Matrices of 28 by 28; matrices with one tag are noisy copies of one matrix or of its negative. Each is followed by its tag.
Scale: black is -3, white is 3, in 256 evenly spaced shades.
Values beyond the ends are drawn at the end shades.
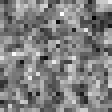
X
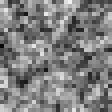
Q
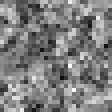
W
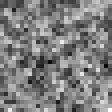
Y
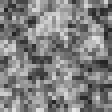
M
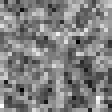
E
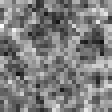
M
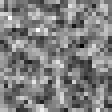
E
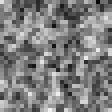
X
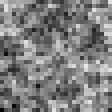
M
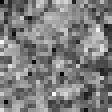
M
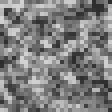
Y
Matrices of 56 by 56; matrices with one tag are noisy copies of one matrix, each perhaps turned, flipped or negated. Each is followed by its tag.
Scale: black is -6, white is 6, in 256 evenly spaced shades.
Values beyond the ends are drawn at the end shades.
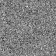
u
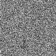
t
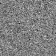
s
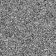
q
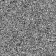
s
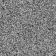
u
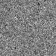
q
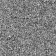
q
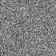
t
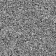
q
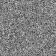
s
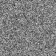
s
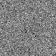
u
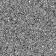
s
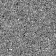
q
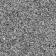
q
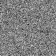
t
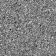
q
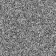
s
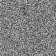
t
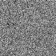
t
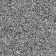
q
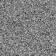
u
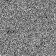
t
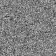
s
